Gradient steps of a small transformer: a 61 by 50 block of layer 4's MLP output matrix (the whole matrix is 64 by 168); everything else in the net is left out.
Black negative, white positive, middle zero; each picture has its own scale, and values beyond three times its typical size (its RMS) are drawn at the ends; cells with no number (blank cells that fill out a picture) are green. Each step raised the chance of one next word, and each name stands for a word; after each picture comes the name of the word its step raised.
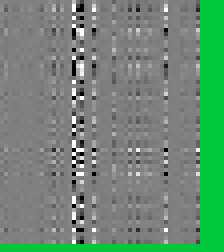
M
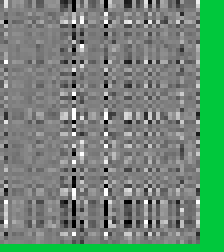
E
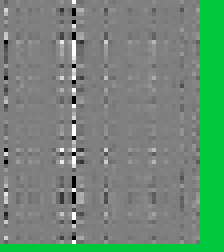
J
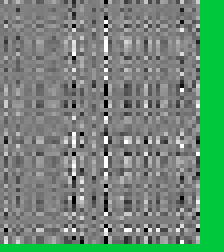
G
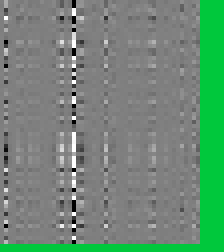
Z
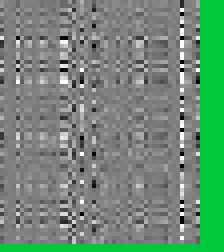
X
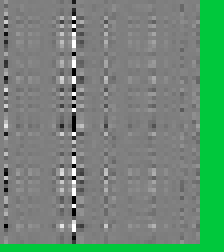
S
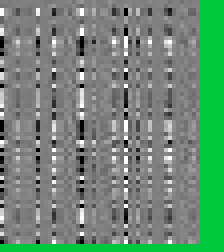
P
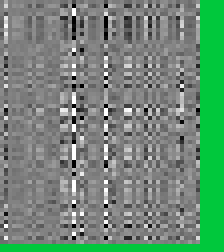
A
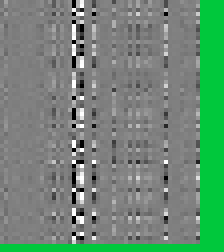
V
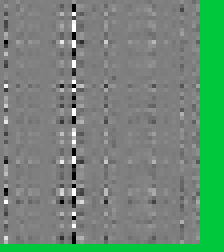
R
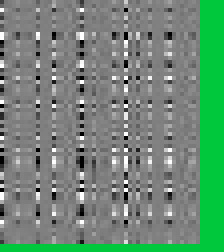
J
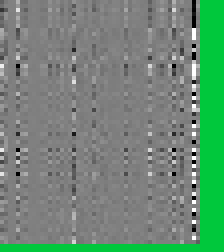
M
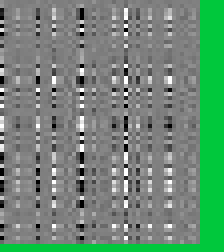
S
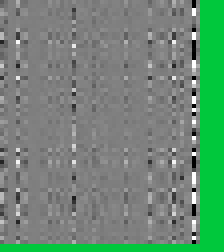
J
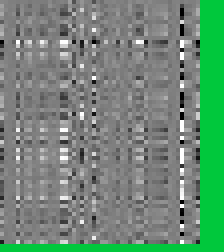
P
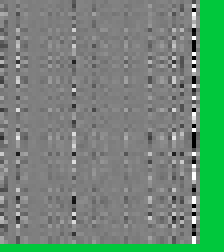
X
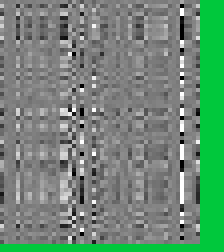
A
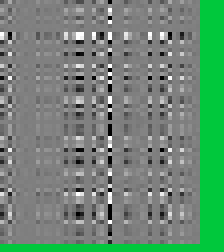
J
